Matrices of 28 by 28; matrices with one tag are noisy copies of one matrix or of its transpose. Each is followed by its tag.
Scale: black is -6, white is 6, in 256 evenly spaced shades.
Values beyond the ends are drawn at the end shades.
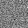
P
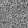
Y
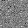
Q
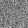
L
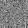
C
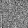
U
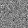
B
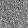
L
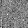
U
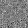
C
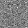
B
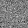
Y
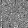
U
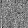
U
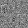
B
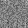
C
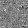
C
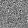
Q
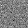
B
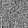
U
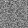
B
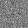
Q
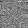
U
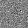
Q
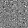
B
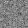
B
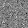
Y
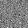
P
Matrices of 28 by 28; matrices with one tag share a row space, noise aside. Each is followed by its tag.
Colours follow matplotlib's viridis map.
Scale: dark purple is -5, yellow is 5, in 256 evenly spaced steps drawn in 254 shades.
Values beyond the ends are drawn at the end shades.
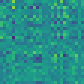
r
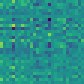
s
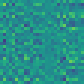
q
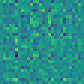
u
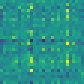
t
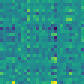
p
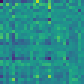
s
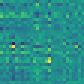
s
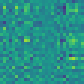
q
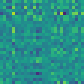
r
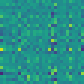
p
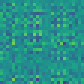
r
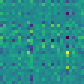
t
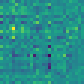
s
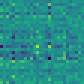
s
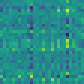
t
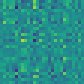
u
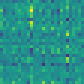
t
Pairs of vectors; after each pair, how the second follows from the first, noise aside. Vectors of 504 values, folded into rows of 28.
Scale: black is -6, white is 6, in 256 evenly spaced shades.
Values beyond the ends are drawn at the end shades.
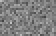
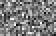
reversed, negated, scaled up.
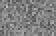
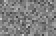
wrapped around.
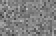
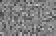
wrapped around.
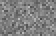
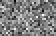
reversed, scaled up.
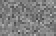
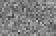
copied.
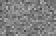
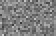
wrapped around.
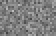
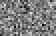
reversed, negated, scaled up.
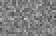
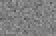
negated, shrunk.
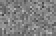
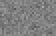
negated, shrunk.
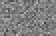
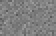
wrapped around, shrunk.
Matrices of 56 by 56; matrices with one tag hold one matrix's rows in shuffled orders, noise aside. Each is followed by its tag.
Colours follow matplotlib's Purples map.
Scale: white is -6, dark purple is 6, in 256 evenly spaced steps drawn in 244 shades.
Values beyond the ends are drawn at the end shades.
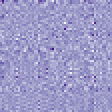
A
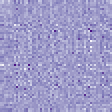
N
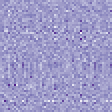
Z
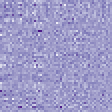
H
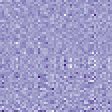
A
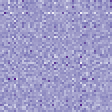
Z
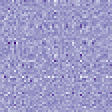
Z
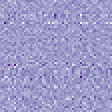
Z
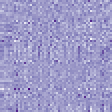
N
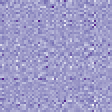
A
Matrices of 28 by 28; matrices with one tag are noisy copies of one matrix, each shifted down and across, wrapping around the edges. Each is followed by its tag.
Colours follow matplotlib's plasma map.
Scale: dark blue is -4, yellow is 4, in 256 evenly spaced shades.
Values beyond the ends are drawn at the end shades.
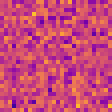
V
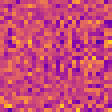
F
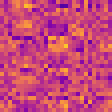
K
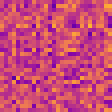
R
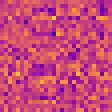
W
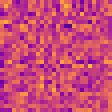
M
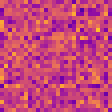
W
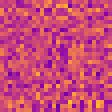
V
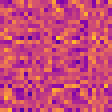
M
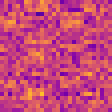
K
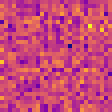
W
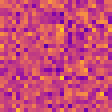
W
